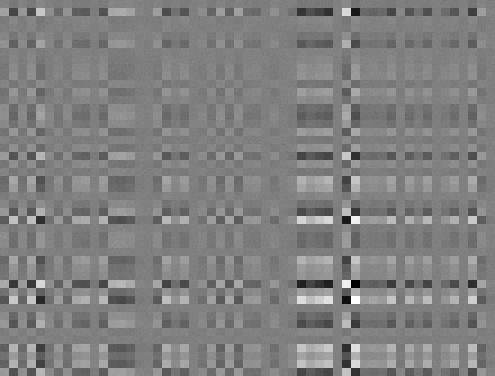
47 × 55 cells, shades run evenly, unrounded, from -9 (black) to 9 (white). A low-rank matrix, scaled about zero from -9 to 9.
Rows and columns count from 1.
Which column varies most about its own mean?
40
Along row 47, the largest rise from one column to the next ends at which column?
5
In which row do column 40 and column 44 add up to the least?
36
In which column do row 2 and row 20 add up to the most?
39
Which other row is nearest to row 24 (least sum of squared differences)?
45
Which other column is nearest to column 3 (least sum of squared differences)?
8
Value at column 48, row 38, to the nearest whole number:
4
